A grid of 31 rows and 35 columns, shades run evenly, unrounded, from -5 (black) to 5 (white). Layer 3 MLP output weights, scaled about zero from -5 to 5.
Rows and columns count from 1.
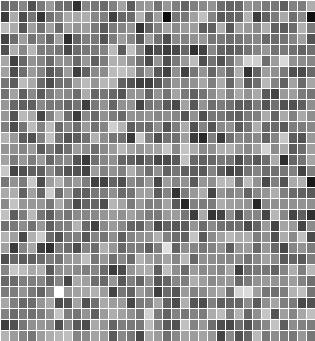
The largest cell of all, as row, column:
27, 7
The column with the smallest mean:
20
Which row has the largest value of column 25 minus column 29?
19
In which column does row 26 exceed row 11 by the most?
9
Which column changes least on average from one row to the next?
12
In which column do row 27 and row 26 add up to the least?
18
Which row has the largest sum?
14
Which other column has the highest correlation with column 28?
34
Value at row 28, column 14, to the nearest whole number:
1
